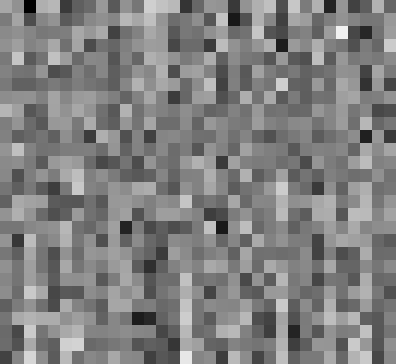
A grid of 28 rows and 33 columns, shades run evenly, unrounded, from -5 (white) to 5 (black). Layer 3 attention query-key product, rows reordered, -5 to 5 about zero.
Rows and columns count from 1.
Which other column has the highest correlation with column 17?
30
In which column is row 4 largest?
24
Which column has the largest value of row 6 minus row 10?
31
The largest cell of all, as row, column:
1, 3
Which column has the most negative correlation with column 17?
26
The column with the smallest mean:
16
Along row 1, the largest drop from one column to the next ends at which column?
4
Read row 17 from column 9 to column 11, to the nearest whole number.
1 -1 -1
